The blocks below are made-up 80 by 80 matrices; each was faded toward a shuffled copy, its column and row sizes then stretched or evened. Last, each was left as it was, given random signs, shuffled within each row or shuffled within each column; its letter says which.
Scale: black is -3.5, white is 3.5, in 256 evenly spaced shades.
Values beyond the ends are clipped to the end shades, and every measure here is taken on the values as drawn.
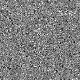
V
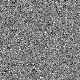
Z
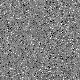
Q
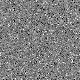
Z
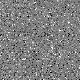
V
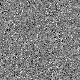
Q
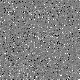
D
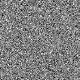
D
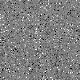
V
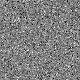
Q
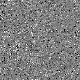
V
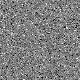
Q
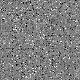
V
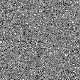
V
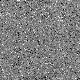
Z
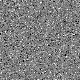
Z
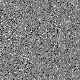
Q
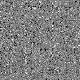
V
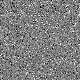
Z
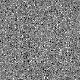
V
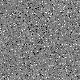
Z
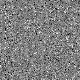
Q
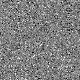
V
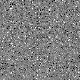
V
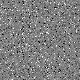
Q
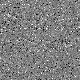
Z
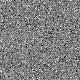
D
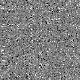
V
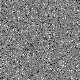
Q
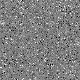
D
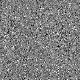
D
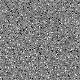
D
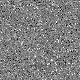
Z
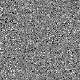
V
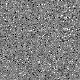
V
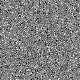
Q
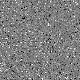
Z
